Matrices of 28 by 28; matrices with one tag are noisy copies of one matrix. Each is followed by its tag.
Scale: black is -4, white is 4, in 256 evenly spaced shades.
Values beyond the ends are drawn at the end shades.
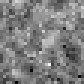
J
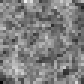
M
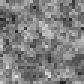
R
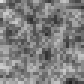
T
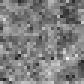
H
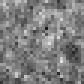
J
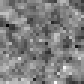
T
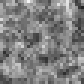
M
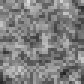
M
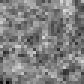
M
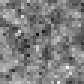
T
